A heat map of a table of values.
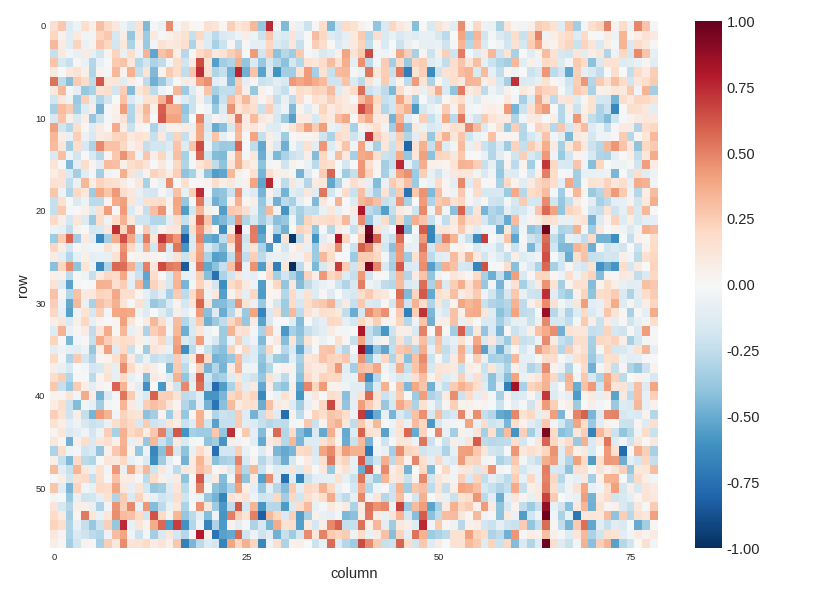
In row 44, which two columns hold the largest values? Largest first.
64, 23
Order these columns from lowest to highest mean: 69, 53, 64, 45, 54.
54, 69, 53, 45, 64
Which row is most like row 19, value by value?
14
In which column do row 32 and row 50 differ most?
13
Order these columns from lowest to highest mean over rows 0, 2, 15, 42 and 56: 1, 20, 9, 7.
20, 1, 9, 7
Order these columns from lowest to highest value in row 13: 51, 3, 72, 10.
51, 10, 3, 72
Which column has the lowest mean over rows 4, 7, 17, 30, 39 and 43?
21
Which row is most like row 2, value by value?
1
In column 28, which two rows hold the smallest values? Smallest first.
24, 54
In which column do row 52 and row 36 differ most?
41
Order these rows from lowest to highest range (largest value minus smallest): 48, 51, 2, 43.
2, 43, 48, 51
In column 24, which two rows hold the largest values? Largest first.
22, 5
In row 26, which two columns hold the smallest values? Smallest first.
31, 17
